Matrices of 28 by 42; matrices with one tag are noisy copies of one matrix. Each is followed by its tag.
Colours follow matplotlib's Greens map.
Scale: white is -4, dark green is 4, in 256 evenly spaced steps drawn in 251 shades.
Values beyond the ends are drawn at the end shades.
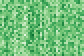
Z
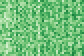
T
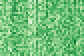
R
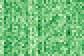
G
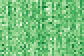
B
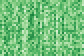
Z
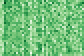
G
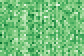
Z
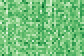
B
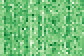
G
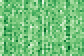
G
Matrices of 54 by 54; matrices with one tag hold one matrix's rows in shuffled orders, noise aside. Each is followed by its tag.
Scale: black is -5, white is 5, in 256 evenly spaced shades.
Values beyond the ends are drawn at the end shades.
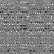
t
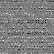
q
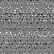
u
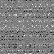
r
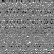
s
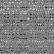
t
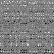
t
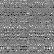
t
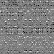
r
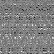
u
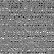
q
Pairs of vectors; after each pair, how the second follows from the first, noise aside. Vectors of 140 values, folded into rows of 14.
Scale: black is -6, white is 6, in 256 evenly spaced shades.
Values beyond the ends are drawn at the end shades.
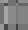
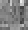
reversed, negated.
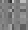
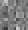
reversed, negated.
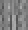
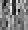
reversed, negated, scaled up.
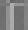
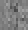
wrapped around, negated, partly zeroed.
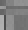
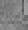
reversed, shrunk.
